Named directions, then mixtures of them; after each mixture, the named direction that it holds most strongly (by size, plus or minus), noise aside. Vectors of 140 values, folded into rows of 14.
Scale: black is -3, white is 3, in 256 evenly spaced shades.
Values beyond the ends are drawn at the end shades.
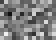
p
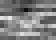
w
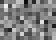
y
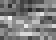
w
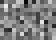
y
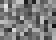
y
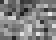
w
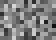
y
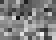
p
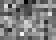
y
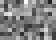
y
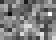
y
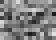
p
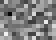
p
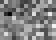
p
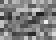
p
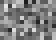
y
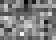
y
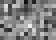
y
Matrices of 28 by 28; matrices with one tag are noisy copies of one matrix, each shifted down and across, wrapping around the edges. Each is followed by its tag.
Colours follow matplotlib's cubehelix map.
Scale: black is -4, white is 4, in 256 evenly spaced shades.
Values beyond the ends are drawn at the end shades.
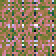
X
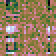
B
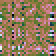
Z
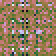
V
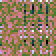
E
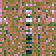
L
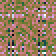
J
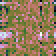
B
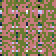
X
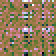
Z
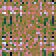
E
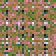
X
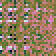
V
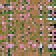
V
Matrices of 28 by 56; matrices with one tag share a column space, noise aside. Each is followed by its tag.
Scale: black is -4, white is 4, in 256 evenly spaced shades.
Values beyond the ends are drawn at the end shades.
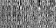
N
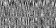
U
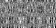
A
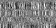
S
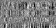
S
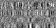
S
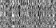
N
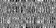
A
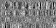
S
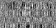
S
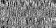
U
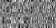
A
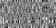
A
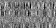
S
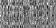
N
